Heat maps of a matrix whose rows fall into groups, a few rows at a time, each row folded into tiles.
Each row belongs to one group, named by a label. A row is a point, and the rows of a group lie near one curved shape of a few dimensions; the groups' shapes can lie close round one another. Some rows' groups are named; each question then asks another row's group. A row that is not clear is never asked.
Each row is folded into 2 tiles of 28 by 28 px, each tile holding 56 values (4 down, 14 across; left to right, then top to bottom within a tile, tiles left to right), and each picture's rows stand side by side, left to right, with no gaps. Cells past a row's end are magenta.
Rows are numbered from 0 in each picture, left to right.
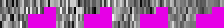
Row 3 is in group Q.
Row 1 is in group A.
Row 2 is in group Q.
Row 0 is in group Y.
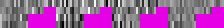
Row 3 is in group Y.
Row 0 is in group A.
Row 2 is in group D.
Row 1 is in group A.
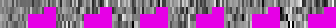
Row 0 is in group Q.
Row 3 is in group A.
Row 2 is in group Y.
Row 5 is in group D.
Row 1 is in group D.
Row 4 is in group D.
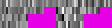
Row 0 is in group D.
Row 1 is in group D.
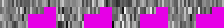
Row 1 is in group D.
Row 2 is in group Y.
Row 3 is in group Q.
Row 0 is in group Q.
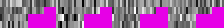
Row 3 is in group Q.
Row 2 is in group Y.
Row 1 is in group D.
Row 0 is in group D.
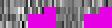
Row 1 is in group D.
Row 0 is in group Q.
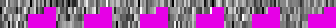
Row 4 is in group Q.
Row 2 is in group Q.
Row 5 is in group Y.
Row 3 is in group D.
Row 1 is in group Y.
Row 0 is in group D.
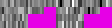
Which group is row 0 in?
Q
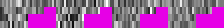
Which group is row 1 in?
D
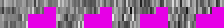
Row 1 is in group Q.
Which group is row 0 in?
D
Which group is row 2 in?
Q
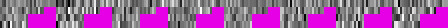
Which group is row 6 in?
Q
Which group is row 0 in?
Y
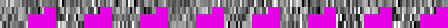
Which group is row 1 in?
Q
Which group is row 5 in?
A
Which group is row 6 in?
Y
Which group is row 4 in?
D
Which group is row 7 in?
Q
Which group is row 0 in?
Q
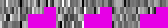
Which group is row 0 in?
Y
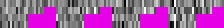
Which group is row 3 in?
D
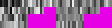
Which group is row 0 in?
Y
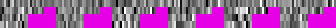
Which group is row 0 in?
Q
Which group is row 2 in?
Y
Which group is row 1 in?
D
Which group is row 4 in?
Q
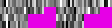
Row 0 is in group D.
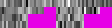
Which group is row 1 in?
Q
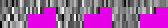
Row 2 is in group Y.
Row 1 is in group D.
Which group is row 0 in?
Y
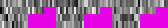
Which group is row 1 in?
Y
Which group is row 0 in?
D
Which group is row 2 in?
Q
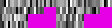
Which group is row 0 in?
D
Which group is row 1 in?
A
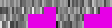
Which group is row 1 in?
Y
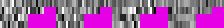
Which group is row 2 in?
Q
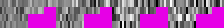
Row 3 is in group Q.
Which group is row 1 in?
D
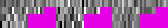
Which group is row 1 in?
Q
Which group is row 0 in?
Y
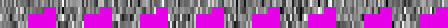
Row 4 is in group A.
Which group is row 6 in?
D
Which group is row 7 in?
Y
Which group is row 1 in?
D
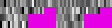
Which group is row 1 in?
Q
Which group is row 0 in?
Y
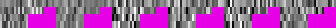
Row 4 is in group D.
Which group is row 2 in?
Q
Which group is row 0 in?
Y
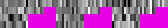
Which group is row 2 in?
Y
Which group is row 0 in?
Q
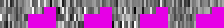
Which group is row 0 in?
A
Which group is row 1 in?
Q
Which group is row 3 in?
Y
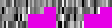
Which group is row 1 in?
D
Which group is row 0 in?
Q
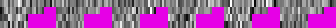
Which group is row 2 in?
Q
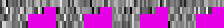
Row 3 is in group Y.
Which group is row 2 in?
A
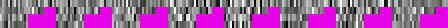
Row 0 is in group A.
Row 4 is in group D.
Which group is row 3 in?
Q
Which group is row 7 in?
Q
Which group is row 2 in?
Q
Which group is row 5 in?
A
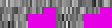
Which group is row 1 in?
D
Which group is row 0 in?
D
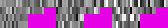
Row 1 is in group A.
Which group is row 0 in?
D
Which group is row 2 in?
Q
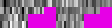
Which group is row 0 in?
Y
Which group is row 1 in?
D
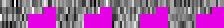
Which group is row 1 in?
D
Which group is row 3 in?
Q
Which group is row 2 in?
Y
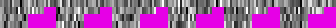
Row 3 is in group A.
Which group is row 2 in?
D
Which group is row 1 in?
Q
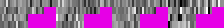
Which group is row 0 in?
D
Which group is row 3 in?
Y
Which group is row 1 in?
Q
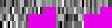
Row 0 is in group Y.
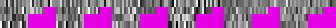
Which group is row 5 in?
D
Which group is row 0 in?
Y
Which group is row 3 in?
D
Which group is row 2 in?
Q
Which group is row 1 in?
Y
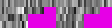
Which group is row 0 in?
Q
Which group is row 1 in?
A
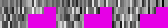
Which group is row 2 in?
D
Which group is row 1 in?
Q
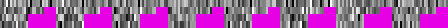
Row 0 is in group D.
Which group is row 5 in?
Y
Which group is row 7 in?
D
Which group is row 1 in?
Q
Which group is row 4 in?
Q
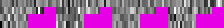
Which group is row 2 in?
Q
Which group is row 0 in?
Y
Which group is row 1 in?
Y
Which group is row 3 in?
D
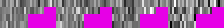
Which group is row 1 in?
Q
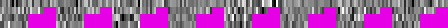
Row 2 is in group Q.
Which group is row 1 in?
Y
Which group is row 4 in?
A
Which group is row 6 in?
Q
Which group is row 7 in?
A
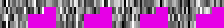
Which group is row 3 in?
A
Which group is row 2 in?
A
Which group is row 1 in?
A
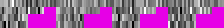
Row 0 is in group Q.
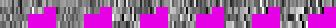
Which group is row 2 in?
Q
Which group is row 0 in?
A
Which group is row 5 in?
Q
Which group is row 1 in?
D
